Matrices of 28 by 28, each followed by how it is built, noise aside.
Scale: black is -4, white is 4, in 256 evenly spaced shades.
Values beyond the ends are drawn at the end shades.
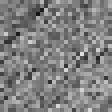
Hankel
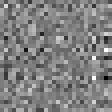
low rank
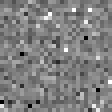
sparse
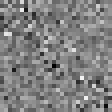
block diagonal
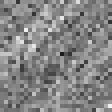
Hankel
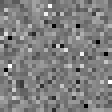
sparse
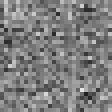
blocks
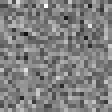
noise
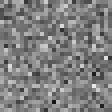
noise
